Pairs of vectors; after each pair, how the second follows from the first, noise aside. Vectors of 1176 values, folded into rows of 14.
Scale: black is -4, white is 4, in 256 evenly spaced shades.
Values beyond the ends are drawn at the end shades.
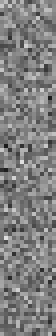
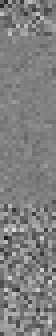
negated, partly zeroed.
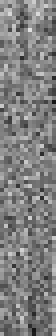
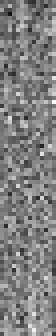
negated.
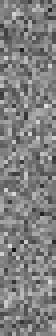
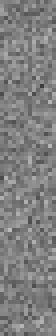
reversed, shrunk.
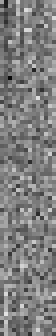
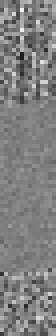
wrapped around, partly zeroed.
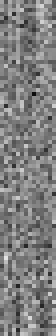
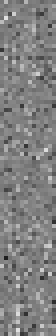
negated, partly zeroed.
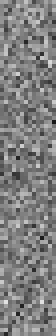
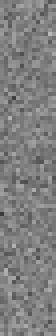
reversed, shrunk.
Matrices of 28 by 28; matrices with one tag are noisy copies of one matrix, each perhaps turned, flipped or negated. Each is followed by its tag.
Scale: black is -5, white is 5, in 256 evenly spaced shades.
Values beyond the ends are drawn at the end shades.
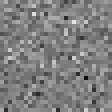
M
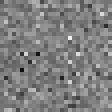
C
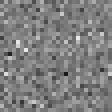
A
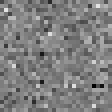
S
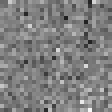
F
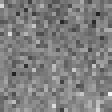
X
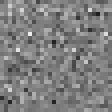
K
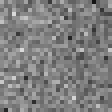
X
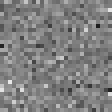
F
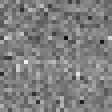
A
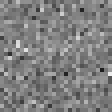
A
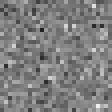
S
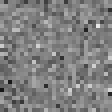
F
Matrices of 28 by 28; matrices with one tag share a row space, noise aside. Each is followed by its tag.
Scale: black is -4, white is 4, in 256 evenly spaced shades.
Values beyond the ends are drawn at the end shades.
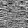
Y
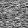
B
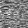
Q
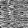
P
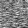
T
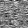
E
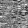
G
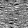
E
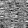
E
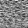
B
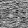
T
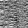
E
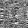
E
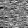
E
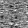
E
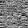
G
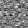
B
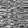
P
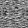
B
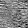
G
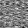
B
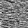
Q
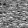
T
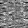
Y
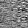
G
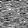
Q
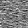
T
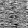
E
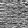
G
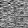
P
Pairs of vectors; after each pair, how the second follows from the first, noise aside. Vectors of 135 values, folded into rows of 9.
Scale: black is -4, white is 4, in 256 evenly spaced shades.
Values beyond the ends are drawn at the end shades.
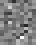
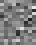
wrapped around, negated.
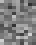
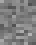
shrunk.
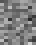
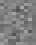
wrapped around, shrunk.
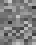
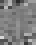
reversed, negated, partly zeroed.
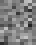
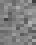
wrapped around, shrunk.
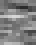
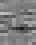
reversed, negated, partly zeroed.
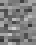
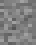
negated, shrunk.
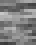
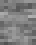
shrunk.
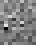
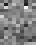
wrapped around, negated.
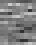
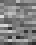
wrapped around, negated.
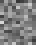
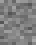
negated, shrunk.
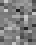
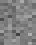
reversed, shrunk.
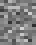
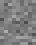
reversed, shrunk.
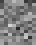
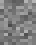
negated, shrunk.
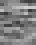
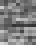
wrapped around, negated.
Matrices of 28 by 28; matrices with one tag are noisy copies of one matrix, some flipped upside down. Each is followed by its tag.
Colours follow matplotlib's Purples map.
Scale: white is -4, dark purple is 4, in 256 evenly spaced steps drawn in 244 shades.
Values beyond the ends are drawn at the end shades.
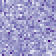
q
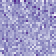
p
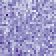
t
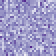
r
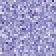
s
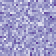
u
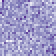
q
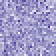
r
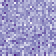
p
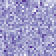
r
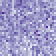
t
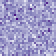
r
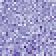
p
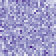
r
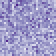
t
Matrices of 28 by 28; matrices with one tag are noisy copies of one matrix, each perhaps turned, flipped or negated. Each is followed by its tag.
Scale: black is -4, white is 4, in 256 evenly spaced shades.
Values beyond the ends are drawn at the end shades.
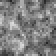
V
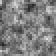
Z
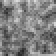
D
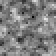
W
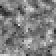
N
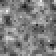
Z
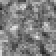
N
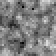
V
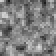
Z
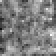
D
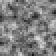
W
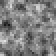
Z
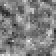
N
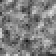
N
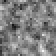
N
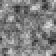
Z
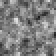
W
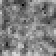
D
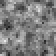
Z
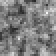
V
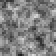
W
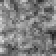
D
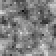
V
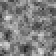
Z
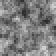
V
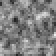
W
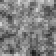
D
